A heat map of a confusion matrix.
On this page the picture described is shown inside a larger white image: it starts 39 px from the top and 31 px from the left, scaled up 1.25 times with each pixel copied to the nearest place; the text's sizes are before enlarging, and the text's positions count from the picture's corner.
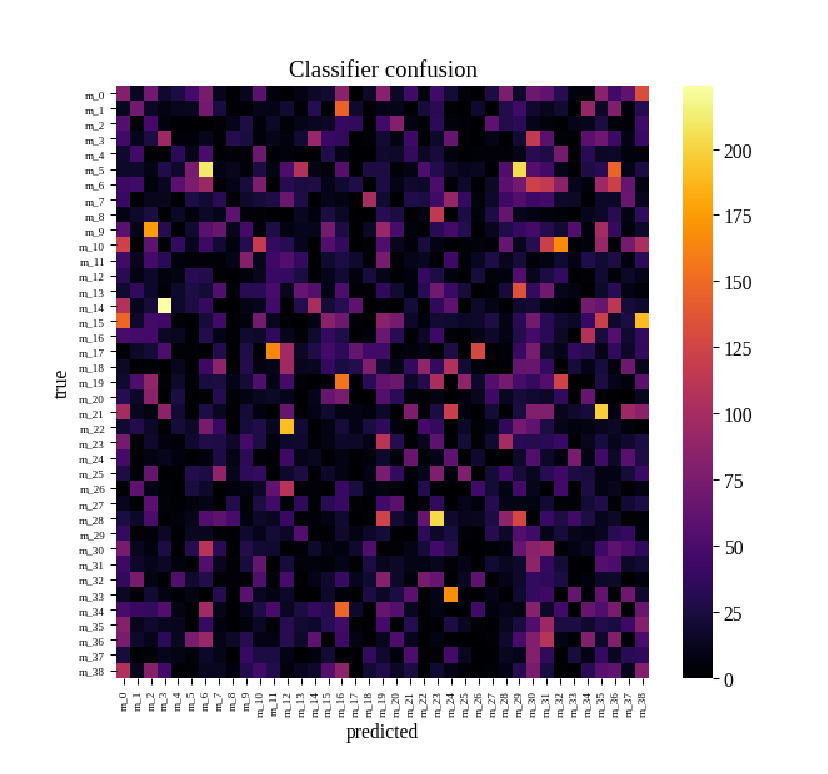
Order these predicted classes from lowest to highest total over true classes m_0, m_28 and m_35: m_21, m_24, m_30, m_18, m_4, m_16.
m_18, m_4, m_24, m_21, m_30, m_16
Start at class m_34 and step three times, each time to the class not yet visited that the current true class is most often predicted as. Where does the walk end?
m_32
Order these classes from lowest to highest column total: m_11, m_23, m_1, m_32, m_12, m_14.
m_14, m_1, m_11, m_32, m_12, m_23
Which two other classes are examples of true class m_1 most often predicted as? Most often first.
m_16, m_34
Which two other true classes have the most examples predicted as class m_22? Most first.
m_18, m_32
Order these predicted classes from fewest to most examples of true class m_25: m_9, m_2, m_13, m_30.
m_30, m_13, m_9, m_2
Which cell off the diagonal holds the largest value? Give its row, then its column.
m_14, m_3
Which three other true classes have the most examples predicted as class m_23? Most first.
m_28, m_8, m_19
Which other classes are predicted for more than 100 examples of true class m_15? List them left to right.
m_0, m_35, m_38
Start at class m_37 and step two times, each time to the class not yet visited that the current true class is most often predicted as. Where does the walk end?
m_6
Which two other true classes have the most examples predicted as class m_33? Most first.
m_24, m_9
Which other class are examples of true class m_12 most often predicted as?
m_29
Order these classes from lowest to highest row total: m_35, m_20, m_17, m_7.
m_20, m_35, m_7, m_17
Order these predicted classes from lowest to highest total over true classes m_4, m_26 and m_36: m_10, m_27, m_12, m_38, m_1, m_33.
m_33, m_27, m_38, m_10, m_1, m_12
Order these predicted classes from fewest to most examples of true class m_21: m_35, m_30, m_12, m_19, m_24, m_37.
m_19, m_12, m_30, m_37, m_24, m_35
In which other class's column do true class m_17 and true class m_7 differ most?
m_11
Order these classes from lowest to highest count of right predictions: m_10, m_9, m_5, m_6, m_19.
m_9, m_19, m_5, m_6, m_10
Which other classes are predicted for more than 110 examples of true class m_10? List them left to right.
m_0, m_31, m_32
